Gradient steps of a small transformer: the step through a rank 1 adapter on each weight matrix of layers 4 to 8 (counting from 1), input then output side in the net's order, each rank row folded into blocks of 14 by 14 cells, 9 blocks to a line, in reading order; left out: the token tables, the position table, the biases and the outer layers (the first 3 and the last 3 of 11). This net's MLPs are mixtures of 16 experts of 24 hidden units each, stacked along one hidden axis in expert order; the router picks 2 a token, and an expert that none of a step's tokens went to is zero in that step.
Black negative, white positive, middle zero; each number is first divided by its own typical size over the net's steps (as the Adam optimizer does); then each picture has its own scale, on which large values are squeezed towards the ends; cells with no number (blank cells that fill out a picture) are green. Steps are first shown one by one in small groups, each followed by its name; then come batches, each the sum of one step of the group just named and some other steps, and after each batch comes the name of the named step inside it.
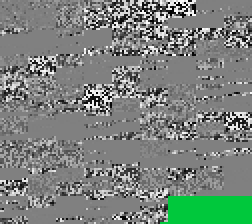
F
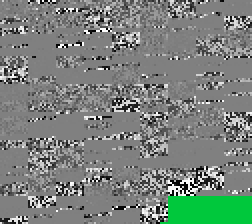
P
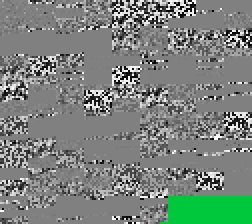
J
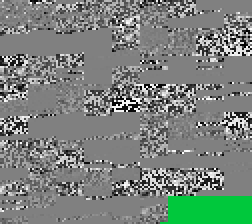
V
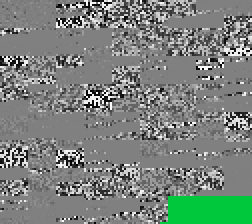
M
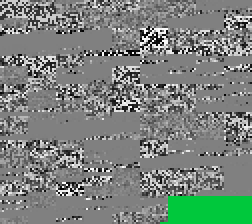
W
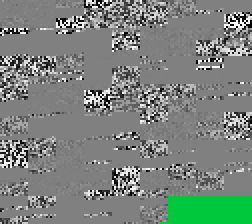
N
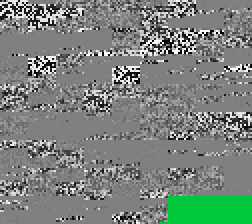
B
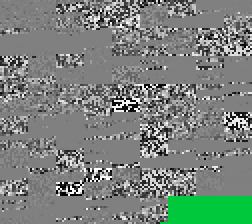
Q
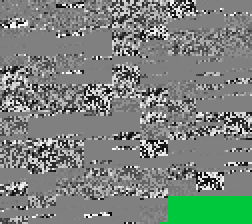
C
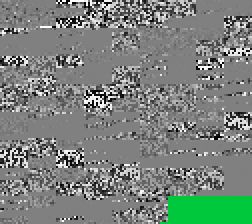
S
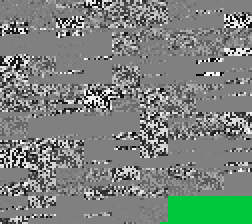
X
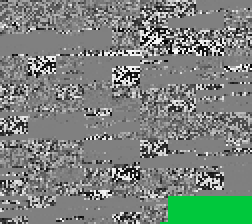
B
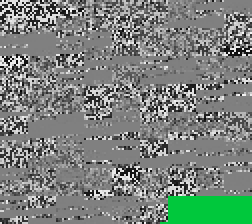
C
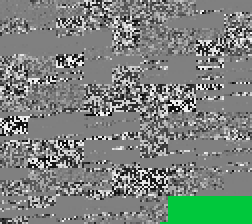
M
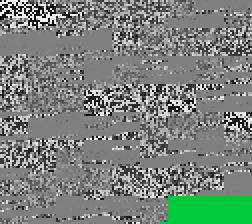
C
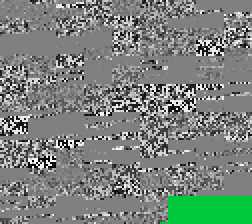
V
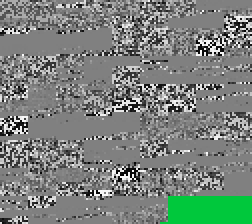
W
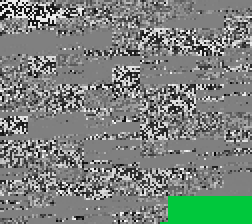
W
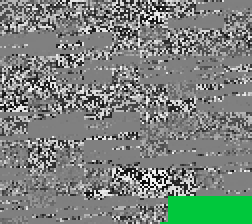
B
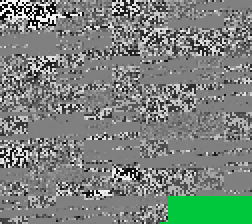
W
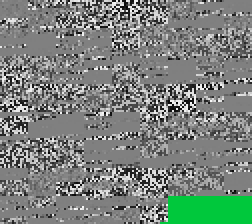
Q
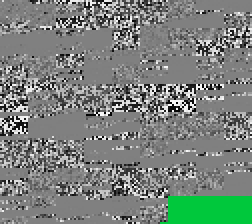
V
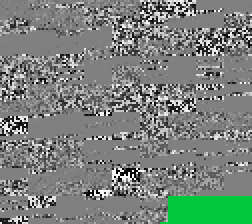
F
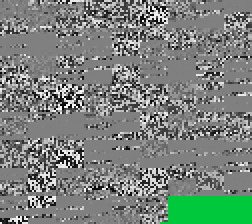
S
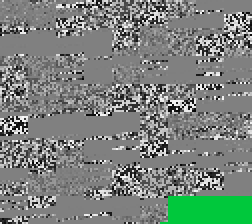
X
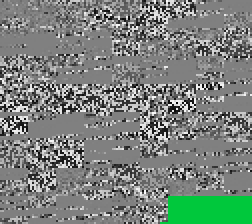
C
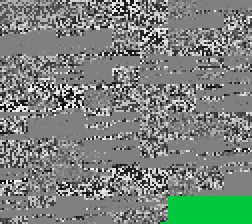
W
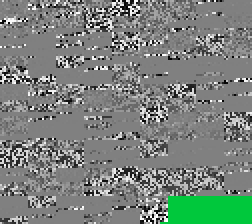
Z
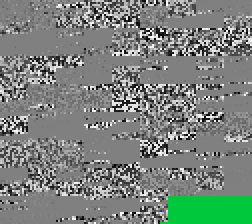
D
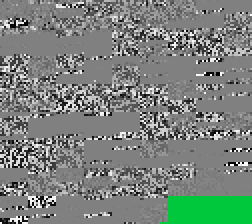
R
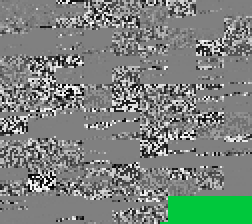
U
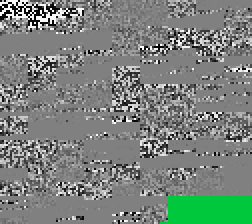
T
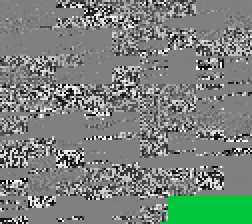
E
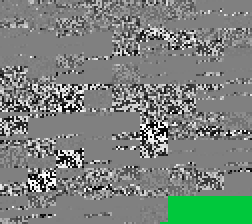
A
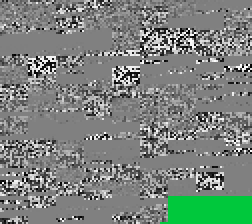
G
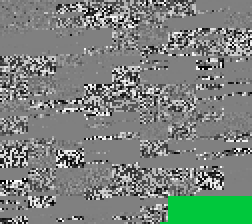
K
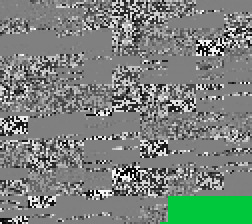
E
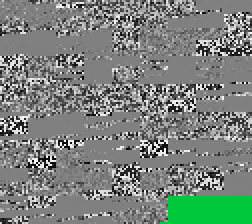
U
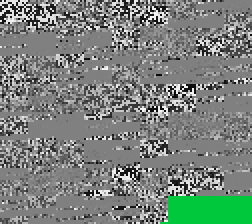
Z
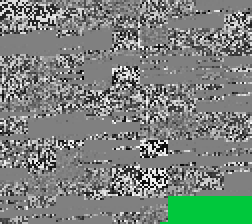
T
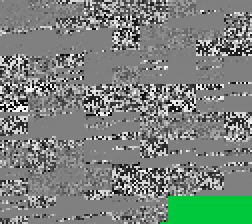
U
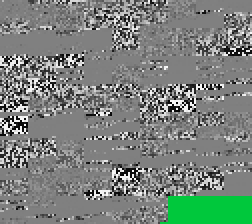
U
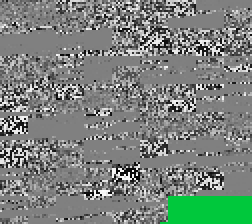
U
